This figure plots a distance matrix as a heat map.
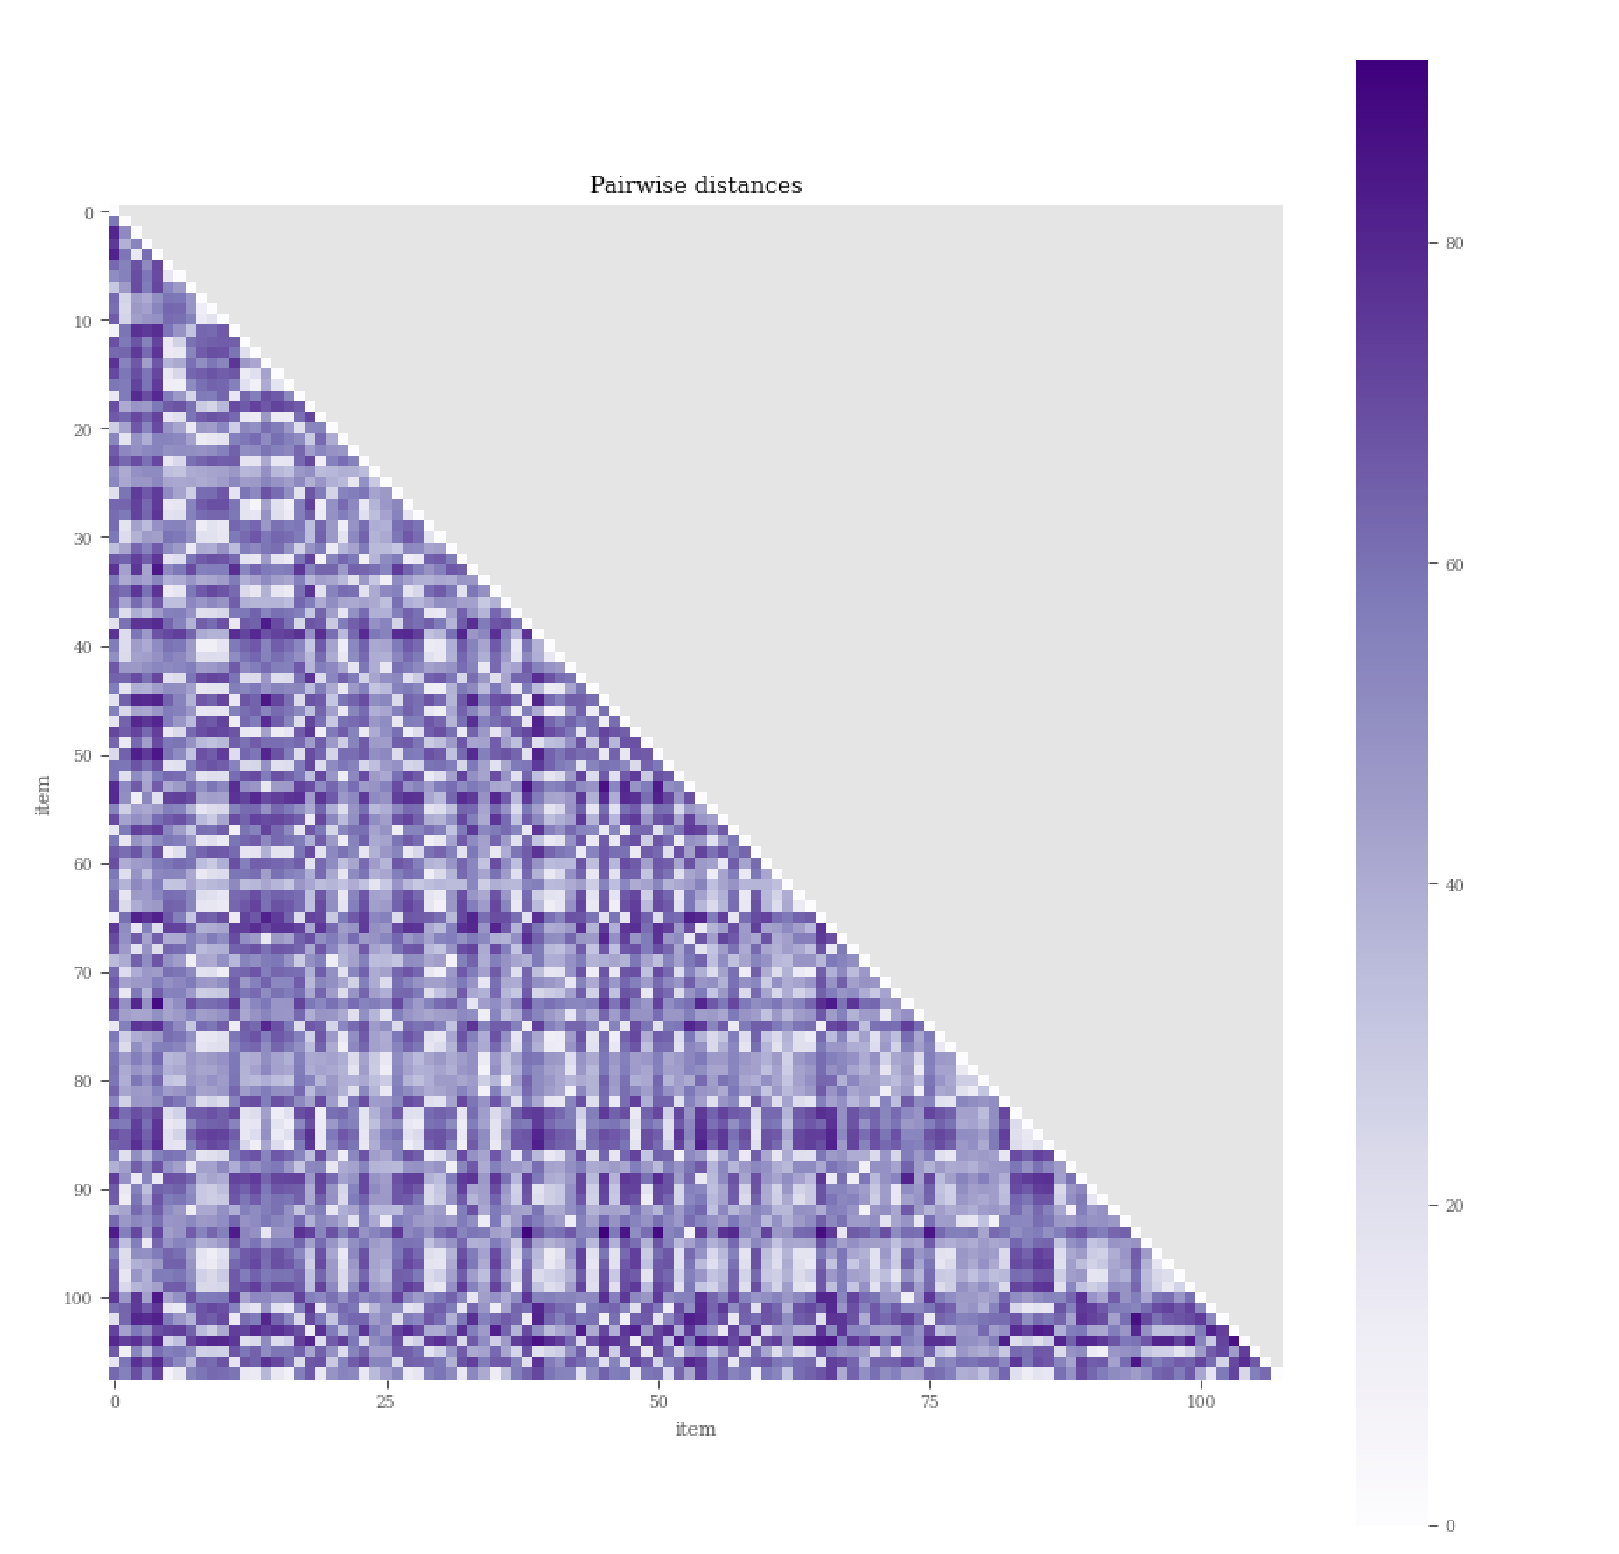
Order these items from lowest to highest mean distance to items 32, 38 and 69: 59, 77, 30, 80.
59, 80, 77, 30
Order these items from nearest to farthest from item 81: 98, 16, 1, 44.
98, 44, 1, 16
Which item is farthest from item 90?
104
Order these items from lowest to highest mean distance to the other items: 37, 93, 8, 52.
37, 8, 52, 93
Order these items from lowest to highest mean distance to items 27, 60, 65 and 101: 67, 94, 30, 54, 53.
30, 67, 53, 94, 54
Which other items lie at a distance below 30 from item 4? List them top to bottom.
2, 54, 66, 68, 89
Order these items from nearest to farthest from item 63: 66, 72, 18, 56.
72, 18, 56, 66
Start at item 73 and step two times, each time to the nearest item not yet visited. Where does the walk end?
33
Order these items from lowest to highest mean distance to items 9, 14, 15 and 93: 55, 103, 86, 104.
55, 86, 104, 103
